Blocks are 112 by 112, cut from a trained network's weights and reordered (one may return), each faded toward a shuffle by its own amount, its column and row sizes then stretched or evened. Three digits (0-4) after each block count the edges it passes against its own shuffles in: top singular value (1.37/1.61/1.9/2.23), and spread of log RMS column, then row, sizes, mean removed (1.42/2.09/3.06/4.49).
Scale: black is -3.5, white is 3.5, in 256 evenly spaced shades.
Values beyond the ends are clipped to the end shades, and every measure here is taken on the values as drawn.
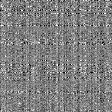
4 0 3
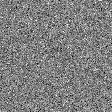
0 0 0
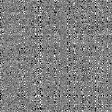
1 3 1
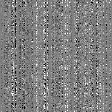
3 4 2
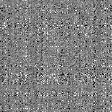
1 2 3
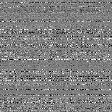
2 1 4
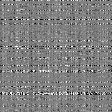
4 1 4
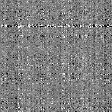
3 2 3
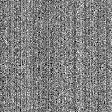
4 1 1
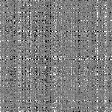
4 3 3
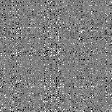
0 3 3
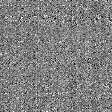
0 0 2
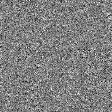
0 1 1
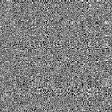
4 2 2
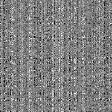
4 3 2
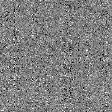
0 2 0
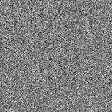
2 1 0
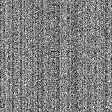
4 0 1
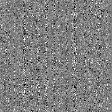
0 3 1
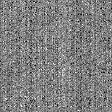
3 1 2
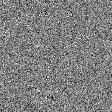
0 1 0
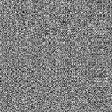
4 0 2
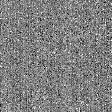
1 1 1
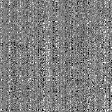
3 3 2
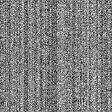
4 0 2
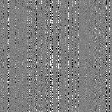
4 4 1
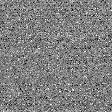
0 0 2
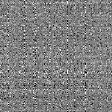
2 3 1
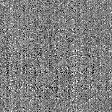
2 1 2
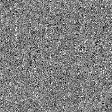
0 2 0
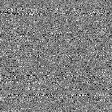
1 0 3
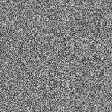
3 0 0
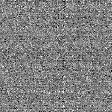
1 1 1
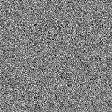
2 0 1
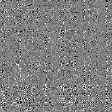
0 3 3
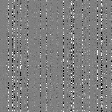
2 4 1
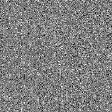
1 2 1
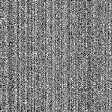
4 1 1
